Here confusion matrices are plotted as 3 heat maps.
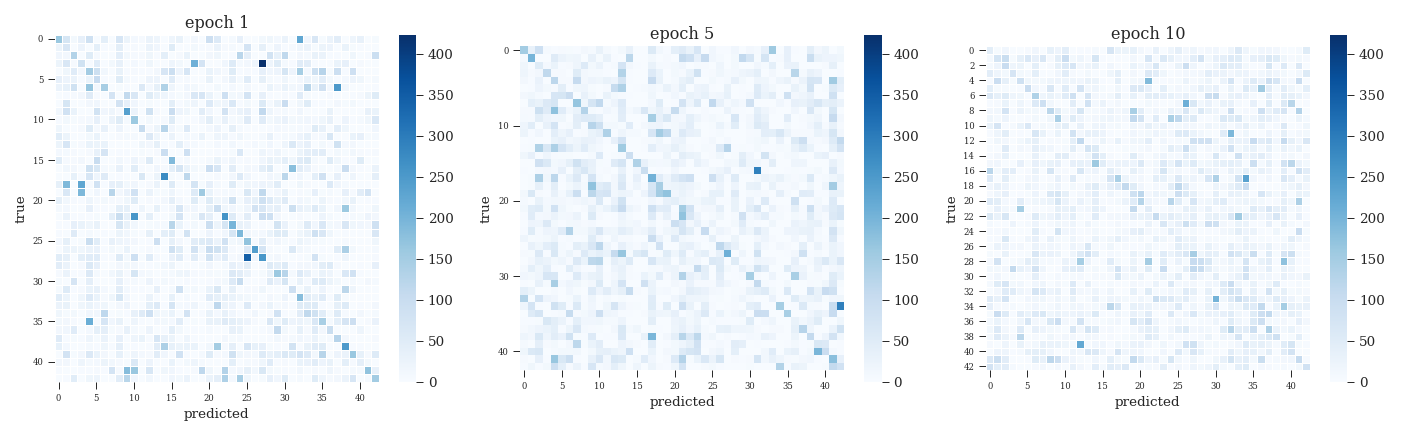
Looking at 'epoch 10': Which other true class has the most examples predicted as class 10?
1
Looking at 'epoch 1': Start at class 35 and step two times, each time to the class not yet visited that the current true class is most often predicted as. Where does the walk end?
32
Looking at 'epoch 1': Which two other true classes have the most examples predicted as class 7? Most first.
19, 41
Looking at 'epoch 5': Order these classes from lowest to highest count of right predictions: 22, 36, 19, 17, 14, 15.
36, 22, 14, 15, 19, 17
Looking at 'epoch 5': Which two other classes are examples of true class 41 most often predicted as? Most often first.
4, 21
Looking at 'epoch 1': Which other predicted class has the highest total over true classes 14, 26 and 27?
25
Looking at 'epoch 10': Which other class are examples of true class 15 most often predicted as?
14
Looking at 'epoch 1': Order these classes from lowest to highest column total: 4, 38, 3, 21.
3, 21, 38, 4
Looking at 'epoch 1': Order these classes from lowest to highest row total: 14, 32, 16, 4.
14, 32, 16, 4
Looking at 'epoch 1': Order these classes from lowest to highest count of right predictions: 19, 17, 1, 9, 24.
1, 17, 19, 24, 9
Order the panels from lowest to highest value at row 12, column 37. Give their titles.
epoch 1, epoch 10, epoch 5
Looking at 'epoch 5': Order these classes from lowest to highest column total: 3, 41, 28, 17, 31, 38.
28, 3, 38, 31, 17, 41
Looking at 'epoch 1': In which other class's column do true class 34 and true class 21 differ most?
38
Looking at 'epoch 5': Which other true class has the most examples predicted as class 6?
24
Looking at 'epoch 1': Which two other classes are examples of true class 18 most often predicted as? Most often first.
3, 1
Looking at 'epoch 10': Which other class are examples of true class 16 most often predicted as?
0
